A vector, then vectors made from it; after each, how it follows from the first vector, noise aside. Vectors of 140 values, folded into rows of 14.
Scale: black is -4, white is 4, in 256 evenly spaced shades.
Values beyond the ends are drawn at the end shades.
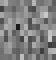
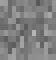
wrapped around, negated, shrunk.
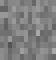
reversed, negated, shrunk.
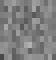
wrapped around, shrunk.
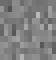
wrapped around, negated, shrunk.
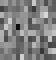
copied.
